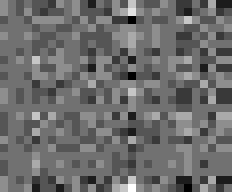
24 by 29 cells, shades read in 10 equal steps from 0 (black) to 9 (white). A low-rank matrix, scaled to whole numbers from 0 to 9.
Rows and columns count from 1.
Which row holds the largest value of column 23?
15
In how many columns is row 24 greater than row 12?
11
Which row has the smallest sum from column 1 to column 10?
24
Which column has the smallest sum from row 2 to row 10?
12
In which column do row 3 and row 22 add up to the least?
17
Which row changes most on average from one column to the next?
23
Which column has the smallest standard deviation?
2
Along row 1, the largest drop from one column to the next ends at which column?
28
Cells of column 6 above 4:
3
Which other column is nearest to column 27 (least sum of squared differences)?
1
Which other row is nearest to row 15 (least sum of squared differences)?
8
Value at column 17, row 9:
5
